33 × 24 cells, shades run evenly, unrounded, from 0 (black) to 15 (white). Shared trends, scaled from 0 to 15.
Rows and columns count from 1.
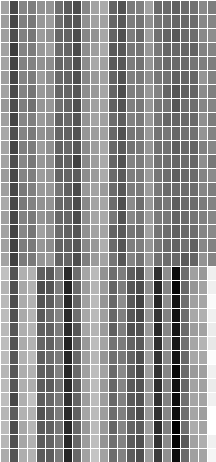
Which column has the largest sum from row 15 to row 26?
24
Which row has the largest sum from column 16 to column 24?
25
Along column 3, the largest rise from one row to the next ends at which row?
20
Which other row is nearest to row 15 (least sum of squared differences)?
16
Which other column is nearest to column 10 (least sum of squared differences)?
23
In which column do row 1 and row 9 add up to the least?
2
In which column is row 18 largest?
12
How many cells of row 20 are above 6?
16
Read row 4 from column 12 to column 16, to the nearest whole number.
10 5 5 7 7
